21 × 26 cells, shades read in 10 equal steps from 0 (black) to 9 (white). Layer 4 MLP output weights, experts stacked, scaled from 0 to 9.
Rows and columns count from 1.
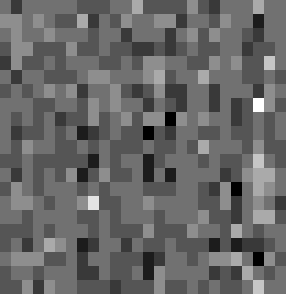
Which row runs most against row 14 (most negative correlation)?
17
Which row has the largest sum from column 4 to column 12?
15
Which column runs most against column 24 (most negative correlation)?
4
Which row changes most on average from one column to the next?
13
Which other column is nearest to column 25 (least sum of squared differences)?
7
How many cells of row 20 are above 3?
15
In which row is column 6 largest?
18
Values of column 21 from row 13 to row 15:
2 5 5
